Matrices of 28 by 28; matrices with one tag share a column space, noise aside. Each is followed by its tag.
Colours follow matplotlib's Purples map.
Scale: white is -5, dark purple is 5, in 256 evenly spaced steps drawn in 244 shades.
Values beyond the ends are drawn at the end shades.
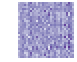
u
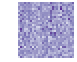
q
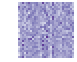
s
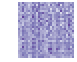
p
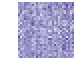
s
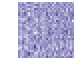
u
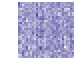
u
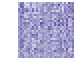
p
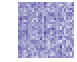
u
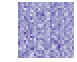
u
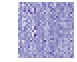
p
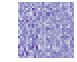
u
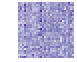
q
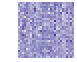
p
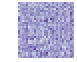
u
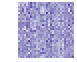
p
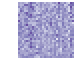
p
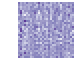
s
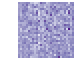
s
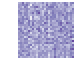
s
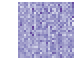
p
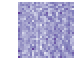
u
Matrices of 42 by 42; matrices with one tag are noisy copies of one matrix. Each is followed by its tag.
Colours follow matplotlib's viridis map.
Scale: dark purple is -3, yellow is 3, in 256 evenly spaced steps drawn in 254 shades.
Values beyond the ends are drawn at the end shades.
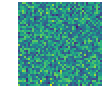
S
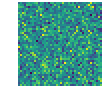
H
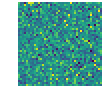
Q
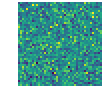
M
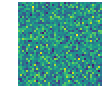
M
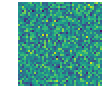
H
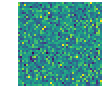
Q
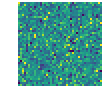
Q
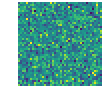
S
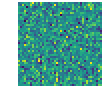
H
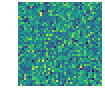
H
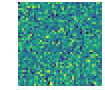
S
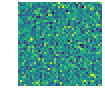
H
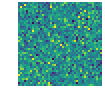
M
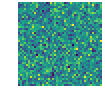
M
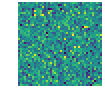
H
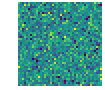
Q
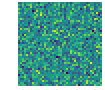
H
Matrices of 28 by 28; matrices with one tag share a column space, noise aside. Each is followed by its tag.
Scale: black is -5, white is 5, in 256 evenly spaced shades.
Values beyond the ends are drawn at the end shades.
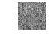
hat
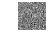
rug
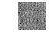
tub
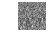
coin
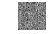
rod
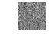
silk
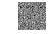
silk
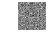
rod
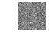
rod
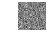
coin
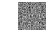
silk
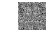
hat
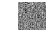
silk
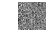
tub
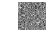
silk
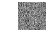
tub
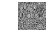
rug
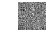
hat
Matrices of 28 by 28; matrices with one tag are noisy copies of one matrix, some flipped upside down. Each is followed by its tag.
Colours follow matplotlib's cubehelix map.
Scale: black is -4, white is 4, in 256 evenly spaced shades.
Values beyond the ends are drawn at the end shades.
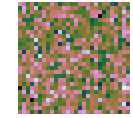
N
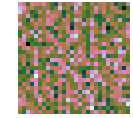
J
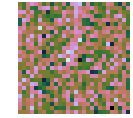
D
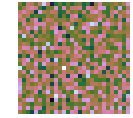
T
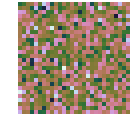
T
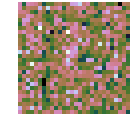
D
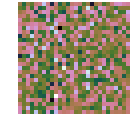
T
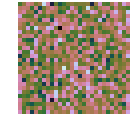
T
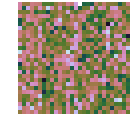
D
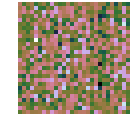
N
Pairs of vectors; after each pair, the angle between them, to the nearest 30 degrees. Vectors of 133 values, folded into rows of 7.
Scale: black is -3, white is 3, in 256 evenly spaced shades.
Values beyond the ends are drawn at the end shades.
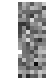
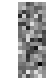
60 degrees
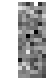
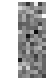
30 degrees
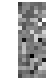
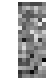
30 degrees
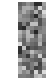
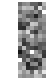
30 degrees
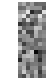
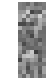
30 degrees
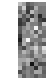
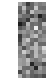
30 degrees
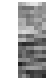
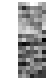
30 degrees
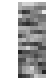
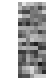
30 degrees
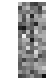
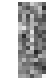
150 degrees
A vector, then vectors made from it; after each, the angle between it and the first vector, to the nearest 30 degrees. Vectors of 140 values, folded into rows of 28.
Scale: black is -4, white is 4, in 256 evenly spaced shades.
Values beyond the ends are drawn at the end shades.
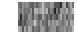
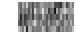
30 degrees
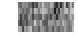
30 degrees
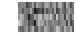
120 degrees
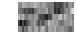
60 degrees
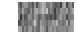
30 degrees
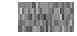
90 degrees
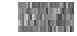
120 degrees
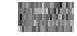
30 degrees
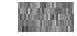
90 degrees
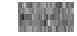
60 degrees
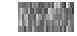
120 degrees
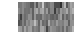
30 degrees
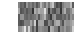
60 degrees
